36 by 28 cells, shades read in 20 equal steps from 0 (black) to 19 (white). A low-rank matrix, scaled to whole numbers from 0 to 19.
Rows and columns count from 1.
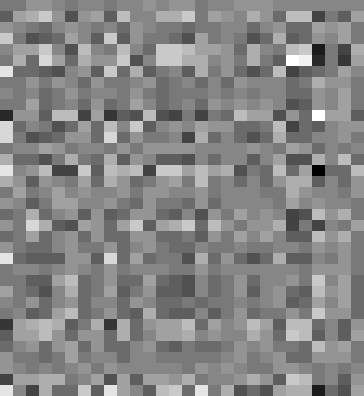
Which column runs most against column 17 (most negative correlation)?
6
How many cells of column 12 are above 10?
15
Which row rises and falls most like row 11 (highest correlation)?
32
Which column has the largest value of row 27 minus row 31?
25
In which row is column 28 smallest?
11
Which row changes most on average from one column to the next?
36
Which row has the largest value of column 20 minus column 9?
30
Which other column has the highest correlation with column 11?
22
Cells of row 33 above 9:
13
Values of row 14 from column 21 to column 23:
10 9 12
